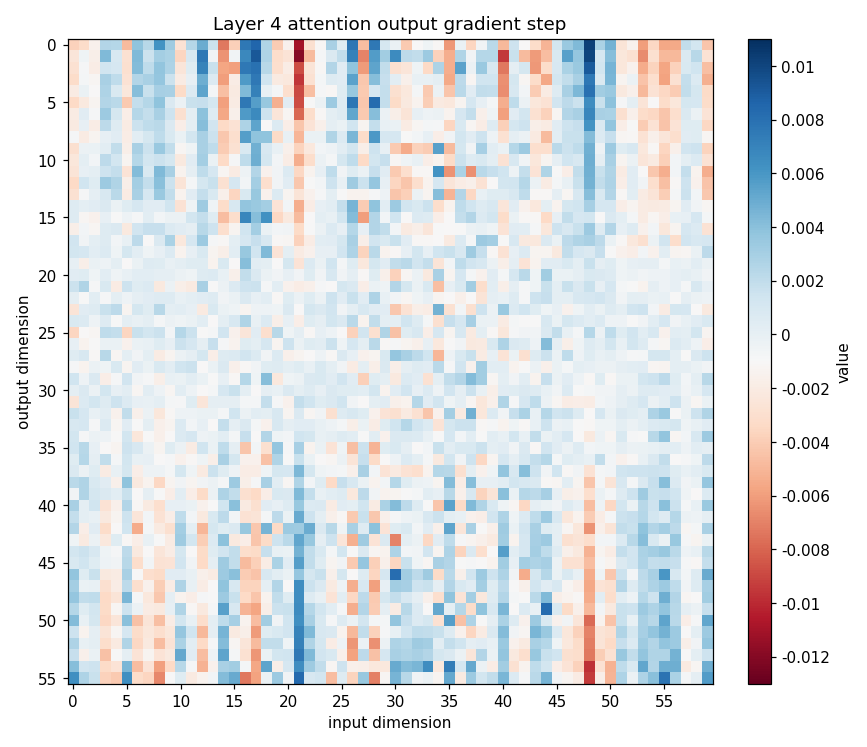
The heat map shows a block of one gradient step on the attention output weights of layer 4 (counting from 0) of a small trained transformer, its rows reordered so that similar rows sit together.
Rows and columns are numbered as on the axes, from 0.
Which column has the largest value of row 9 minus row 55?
48
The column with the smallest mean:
27
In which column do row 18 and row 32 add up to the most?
37
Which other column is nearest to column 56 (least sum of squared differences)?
53
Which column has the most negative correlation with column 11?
1
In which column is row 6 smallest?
21
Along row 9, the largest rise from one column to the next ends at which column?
34
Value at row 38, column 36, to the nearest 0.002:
-0.002
